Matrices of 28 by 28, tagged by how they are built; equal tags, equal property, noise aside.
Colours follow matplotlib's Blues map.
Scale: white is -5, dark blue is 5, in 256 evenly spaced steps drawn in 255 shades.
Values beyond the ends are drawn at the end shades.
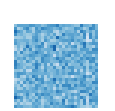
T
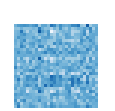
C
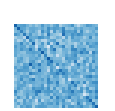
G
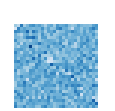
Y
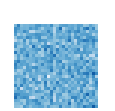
T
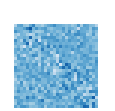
Y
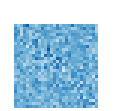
Y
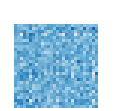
C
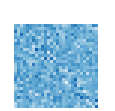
Y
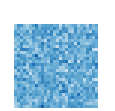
T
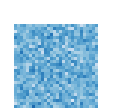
T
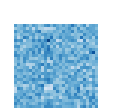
C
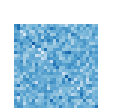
G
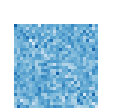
G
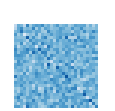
G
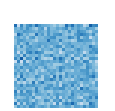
C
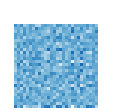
C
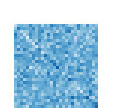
G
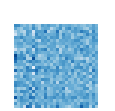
C
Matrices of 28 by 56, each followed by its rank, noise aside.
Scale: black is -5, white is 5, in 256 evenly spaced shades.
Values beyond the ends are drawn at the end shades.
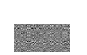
four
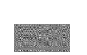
four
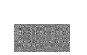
four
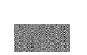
four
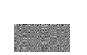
three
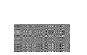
two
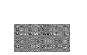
three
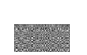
four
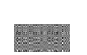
two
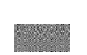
three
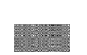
two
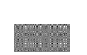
two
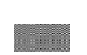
one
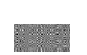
three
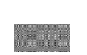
two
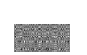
three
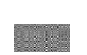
two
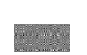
three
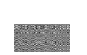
three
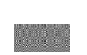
two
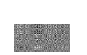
three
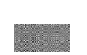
three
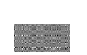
two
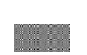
one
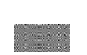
two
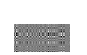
one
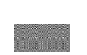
two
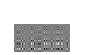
one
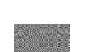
three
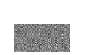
four
